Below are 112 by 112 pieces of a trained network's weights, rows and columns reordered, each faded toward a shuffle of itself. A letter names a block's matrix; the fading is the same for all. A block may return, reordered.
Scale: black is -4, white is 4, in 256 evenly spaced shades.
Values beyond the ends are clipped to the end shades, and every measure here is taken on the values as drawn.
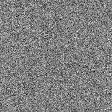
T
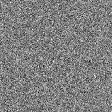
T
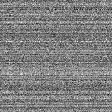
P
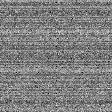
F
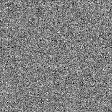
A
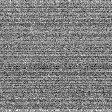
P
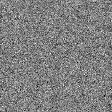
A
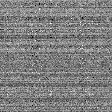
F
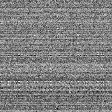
P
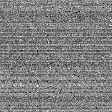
F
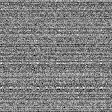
P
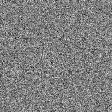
T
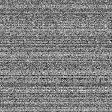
P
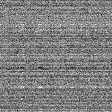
P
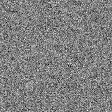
T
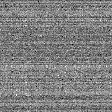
F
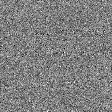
A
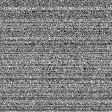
F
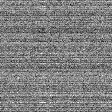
P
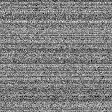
P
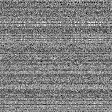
P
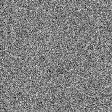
T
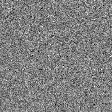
A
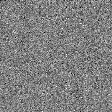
A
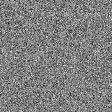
T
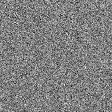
T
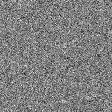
T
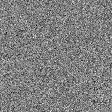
T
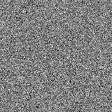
T
